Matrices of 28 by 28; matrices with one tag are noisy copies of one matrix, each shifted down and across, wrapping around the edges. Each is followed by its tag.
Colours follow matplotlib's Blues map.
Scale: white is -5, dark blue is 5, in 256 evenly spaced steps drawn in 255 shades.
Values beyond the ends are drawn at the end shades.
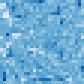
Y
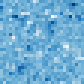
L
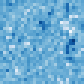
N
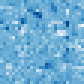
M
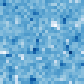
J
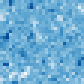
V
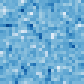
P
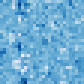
N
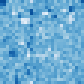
M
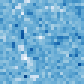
Y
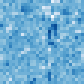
N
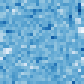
Y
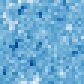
V
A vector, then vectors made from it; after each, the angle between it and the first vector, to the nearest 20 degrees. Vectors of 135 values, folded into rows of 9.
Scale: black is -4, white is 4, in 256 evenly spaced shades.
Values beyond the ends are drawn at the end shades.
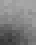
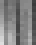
120 degrees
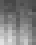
160 degrees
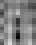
100 degrees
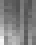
140 degrees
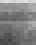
40 degrees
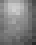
60 degrees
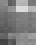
60 degrees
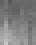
160 degrees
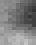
140 degrees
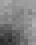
20 degrees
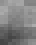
20 degrees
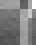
60 degrees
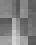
120 degrees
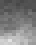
160 degrees
